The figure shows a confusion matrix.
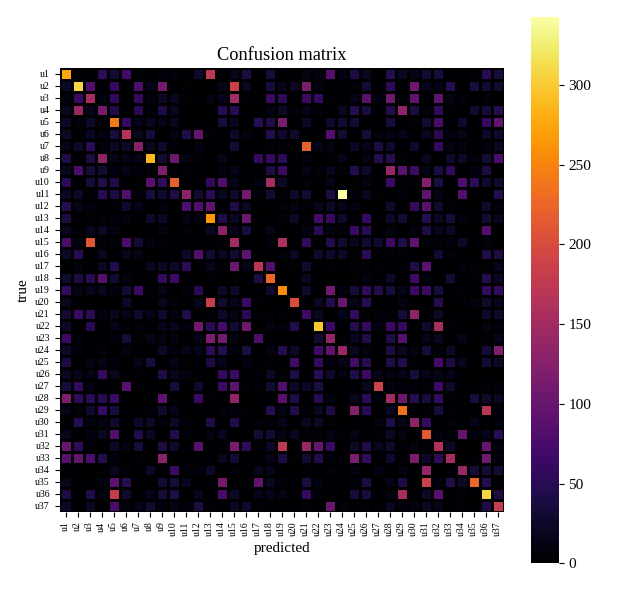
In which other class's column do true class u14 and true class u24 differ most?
u37
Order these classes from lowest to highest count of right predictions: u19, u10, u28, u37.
u28, u37, u10, u19
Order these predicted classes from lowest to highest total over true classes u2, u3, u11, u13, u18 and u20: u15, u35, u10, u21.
u35, u10, u21, u15
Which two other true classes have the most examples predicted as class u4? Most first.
u8, u18
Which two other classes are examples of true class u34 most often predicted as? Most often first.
u31, u10
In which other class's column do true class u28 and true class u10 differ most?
u18
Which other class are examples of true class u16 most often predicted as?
u12
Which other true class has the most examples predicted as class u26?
u3
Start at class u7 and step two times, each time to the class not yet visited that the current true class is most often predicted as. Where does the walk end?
u30
